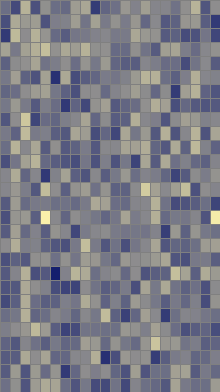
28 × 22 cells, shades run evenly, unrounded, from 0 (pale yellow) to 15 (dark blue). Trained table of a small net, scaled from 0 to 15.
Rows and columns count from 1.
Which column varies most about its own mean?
5
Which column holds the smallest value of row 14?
15
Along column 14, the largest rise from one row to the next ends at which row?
12
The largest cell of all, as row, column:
20, 6
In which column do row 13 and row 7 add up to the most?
18
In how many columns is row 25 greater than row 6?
12
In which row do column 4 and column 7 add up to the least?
4
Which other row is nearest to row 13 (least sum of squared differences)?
17
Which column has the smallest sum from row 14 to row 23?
9
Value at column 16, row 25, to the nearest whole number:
3
